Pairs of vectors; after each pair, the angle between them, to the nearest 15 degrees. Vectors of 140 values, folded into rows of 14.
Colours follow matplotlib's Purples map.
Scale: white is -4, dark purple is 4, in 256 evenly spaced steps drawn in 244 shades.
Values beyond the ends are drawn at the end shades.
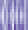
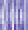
15 degrees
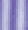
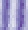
165 degrees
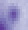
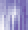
150 degrees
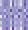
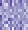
135 degrees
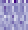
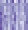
135 degrees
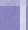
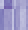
60 degrees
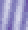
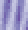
165 degrees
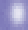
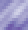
60 degrees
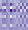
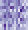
120 degrees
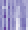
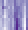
135 degrees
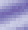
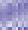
45 degrees
